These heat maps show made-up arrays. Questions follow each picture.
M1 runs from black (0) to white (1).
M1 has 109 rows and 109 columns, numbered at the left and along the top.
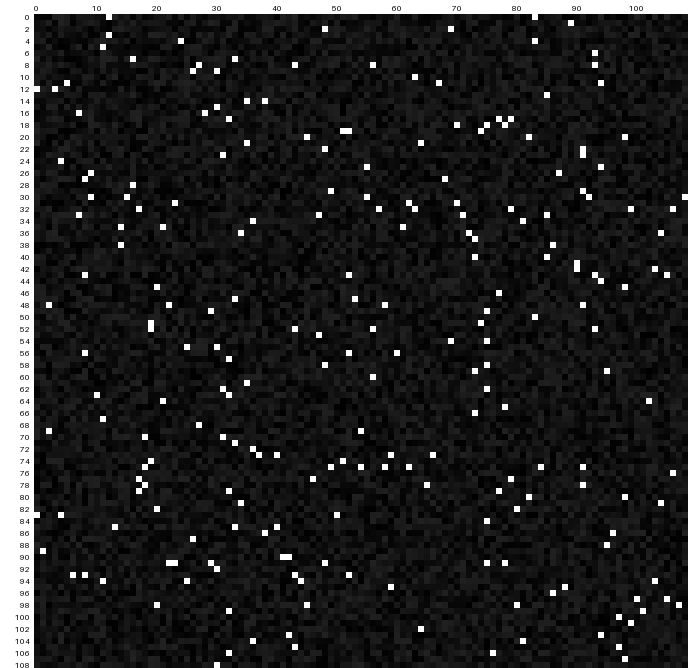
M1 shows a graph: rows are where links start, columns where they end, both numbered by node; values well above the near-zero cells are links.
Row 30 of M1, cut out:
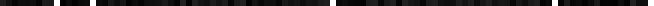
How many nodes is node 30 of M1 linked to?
5
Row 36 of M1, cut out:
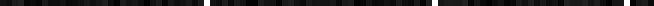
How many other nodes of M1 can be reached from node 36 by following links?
4
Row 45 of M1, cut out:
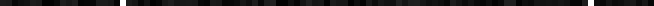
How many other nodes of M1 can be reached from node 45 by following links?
5
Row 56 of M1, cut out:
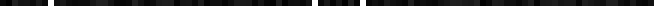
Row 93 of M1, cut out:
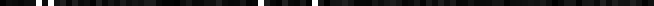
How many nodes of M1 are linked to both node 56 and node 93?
2
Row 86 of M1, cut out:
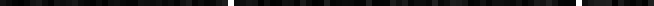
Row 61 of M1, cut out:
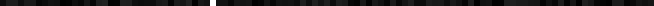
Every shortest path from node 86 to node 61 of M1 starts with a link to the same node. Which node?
node 38
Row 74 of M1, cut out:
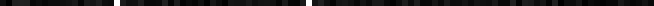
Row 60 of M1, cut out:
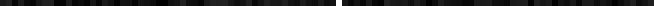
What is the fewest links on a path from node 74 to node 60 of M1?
4
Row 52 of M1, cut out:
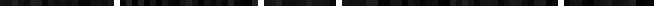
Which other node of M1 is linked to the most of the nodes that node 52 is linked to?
node 8
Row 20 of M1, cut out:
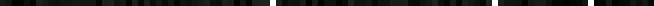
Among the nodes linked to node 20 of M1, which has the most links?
node 98
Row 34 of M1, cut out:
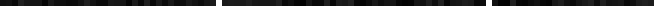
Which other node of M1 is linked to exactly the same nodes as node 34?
node 104
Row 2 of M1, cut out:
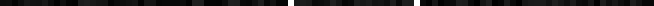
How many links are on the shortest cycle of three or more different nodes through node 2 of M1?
6
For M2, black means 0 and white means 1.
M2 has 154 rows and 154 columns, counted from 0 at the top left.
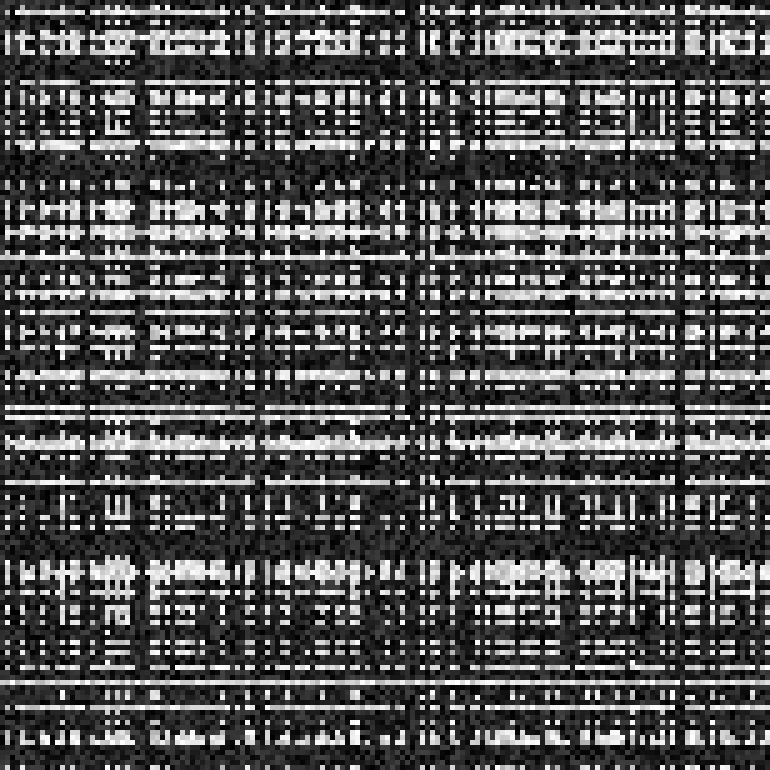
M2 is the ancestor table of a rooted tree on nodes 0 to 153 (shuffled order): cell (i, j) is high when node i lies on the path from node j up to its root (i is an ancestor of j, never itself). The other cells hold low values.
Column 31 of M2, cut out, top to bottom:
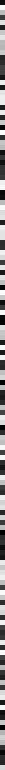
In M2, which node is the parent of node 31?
71
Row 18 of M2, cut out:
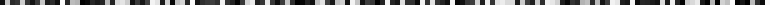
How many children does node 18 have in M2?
4
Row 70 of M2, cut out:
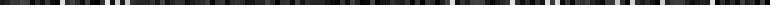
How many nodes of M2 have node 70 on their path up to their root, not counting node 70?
12
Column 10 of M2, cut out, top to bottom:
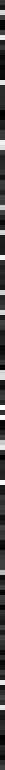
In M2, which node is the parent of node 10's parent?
29
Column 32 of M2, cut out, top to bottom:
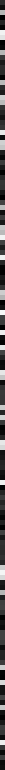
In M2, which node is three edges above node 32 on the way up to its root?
6
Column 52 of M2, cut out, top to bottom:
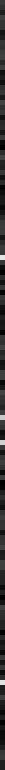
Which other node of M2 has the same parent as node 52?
96
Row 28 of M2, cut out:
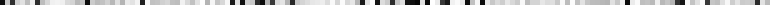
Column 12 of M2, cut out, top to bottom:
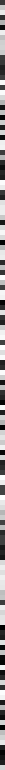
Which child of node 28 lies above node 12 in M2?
114
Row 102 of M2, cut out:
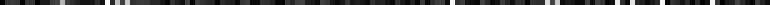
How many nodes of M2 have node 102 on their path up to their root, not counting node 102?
11
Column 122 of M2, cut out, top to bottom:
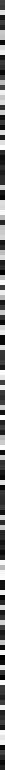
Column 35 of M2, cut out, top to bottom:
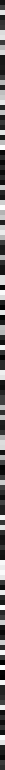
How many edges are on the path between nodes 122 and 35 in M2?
5
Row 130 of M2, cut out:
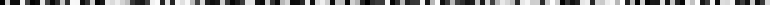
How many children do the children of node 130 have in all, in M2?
1
